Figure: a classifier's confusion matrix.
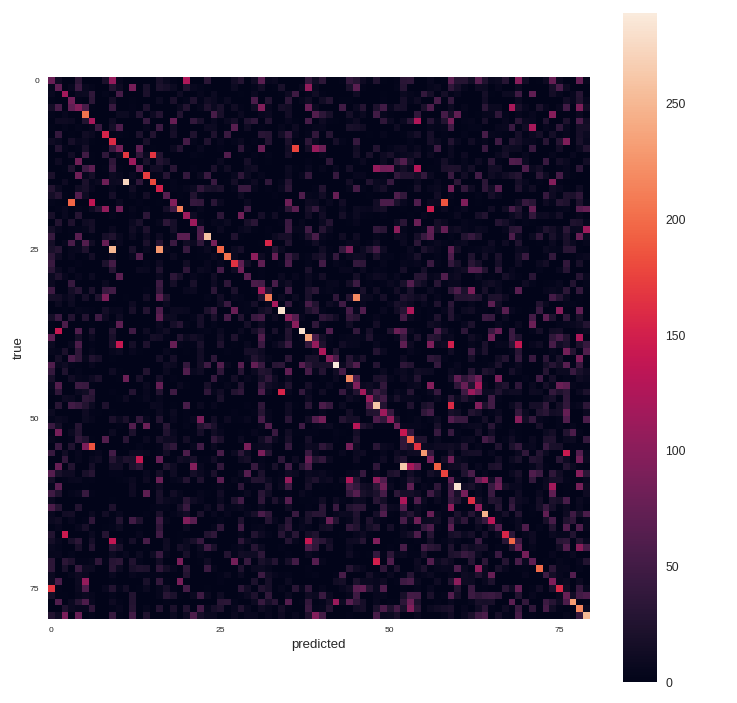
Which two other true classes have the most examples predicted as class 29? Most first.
54, 58
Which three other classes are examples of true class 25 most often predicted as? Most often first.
9, 16, 44
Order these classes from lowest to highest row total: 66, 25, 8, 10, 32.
8, 66, 10, 32, 25
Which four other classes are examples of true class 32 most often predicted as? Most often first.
45, 8, 16, 74
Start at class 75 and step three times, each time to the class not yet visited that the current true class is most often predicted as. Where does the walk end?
28
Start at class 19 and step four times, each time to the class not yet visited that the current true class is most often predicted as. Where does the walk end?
6
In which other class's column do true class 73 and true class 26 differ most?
30
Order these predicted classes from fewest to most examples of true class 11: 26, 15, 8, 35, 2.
2, 35, 8, 26, 15
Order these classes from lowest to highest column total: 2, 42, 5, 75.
2, 42, 75, 5
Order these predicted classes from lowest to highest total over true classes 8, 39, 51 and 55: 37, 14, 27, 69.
27, 37, 14, 69
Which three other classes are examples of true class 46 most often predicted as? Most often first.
34, 62, 63
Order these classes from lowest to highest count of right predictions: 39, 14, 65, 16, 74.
74, 39, 65, 16, 14
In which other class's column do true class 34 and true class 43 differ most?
53
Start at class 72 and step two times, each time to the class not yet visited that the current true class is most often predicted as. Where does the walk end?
59
